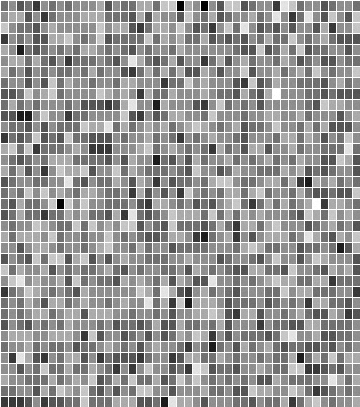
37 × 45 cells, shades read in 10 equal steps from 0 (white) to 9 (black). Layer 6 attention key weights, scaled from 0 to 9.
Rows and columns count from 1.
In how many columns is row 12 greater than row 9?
14
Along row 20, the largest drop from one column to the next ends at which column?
17
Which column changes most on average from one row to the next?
40
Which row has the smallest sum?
26
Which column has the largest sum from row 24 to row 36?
22
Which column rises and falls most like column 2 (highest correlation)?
18
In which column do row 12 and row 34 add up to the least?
25
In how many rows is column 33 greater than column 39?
17
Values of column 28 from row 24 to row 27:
6 4 4 4
